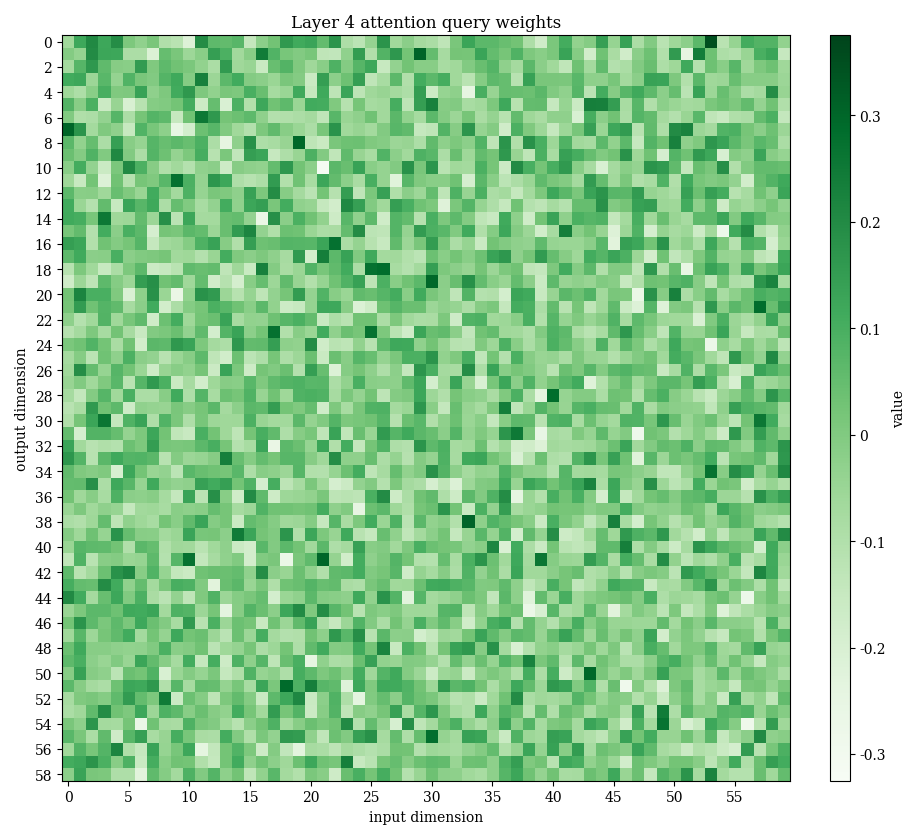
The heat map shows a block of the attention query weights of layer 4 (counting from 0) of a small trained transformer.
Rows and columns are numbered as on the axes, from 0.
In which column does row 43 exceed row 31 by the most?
47
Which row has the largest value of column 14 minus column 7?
15
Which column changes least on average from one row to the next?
31
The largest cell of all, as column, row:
53, 0
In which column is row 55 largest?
30
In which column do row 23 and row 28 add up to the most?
40
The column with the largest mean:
58
